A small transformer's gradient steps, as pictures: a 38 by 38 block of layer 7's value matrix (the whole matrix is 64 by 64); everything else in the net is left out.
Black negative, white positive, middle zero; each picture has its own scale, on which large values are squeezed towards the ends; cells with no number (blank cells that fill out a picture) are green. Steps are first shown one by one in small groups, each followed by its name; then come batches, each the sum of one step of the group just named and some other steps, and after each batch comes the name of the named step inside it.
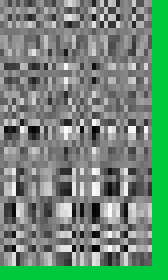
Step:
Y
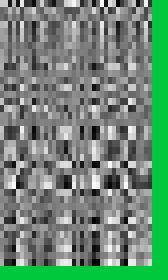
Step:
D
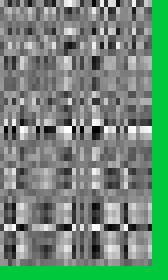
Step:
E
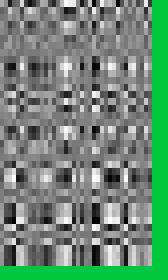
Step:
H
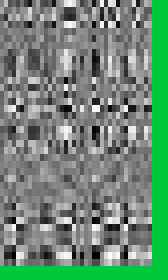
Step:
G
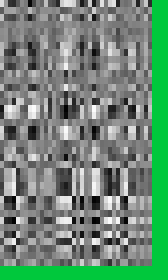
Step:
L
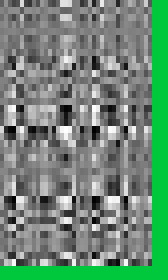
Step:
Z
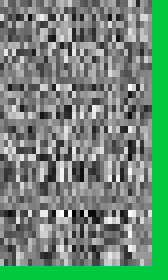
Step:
G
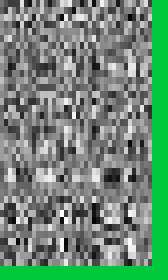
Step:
H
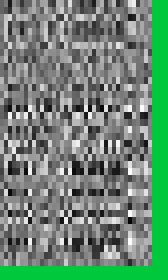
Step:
G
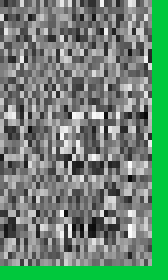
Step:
Z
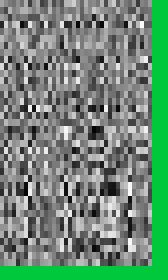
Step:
Y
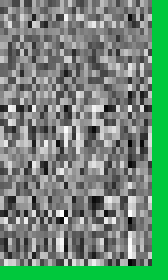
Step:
Z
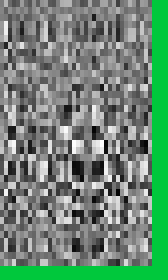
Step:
Z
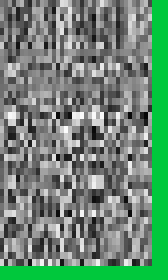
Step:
Z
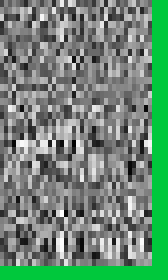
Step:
G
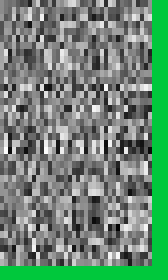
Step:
G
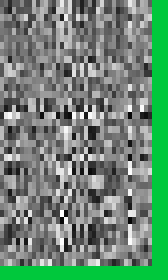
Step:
Z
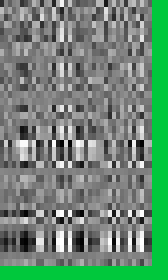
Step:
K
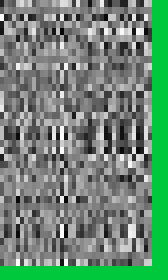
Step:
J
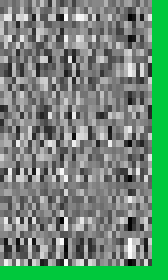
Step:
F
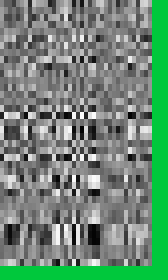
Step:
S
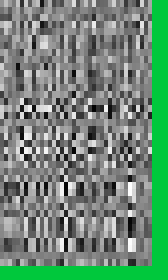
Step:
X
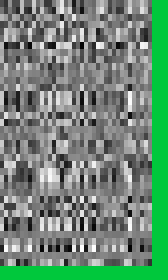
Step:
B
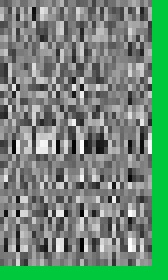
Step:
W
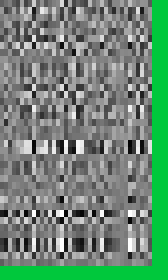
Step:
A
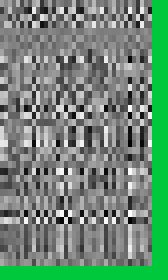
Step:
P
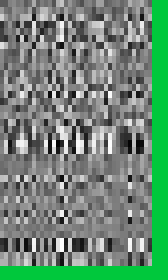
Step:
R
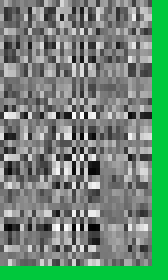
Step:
S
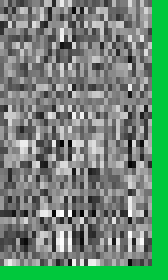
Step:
K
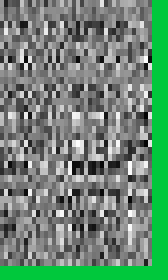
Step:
A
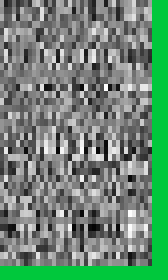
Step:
W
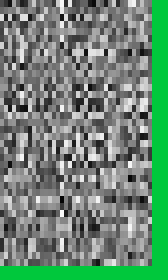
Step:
R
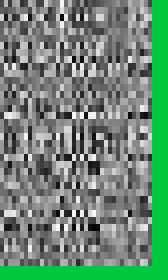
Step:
S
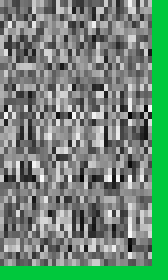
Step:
B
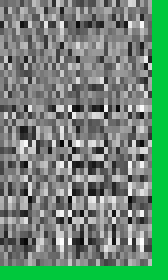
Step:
K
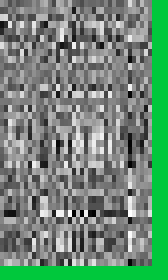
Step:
R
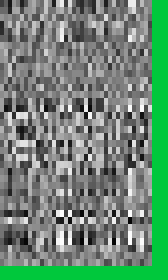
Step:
K
